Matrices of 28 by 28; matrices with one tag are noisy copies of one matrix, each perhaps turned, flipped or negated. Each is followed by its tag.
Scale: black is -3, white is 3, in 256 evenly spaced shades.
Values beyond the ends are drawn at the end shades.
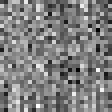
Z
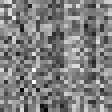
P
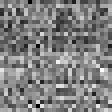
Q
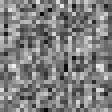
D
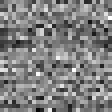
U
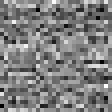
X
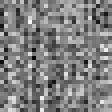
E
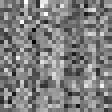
P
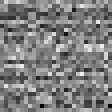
X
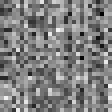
E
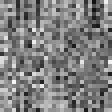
Z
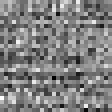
E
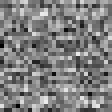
D
